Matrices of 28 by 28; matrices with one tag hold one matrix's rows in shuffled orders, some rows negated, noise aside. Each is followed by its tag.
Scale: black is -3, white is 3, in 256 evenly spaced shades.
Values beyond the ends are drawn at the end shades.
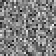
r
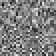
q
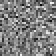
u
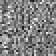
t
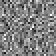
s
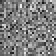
r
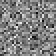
q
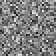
q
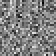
q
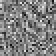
r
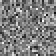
q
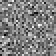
t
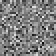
q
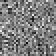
t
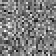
t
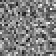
u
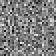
s
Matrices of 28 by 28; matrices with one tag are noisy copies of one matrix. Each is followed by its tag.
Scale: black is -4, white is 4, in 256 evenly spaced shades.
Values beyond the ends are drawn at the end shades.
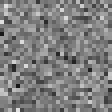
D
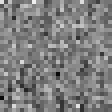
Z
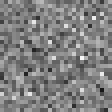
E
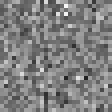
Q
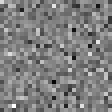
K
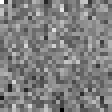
Z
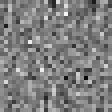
Q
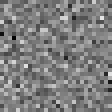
D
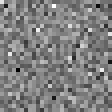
K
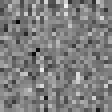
Q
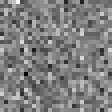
E
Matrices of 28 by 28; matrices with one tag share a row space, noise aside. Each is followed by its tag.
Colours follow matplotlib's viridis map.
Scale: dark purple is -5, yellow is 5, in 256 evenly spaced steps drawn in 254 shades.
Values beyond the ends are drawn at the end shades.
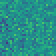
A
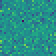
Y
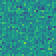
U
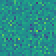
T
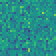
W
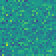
A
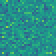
A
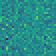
A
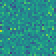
Y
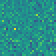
T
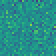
T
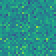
W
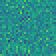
W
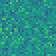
A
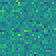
A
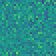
T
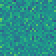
Y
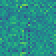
W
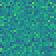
Y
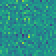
W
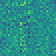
W
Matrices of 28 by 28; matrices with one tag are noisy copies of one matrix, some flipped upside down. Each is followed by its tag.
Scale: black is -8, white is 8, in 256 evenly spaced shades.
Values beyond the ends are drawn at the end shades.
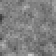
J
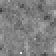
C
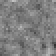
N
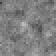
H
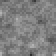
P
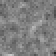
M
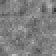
N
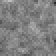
M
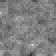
P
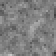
M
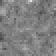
J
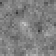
H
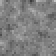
P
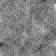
C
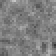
N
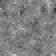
N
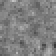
N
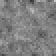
P
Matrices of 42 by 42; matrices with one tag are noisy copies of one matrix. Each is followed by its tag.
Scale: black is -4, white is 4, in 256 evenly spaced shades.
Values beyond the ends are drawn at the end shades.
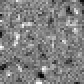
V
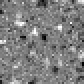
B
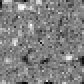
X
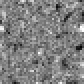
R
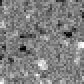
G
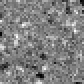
V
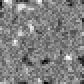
X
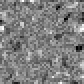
R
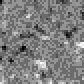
G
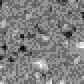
G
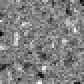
V
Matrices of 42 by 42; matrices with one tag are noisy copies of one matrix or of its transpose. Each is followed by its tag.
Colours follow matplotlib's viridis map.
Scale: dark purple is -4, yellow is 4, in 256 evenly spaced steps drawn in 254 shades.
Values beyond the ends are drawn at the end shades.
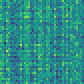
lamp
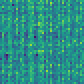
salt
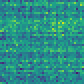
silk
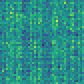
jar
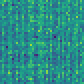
salt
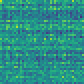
lamp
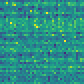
silk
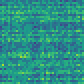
jar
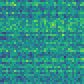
silk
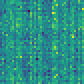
jar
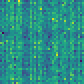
jar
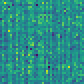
salt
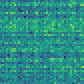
silk
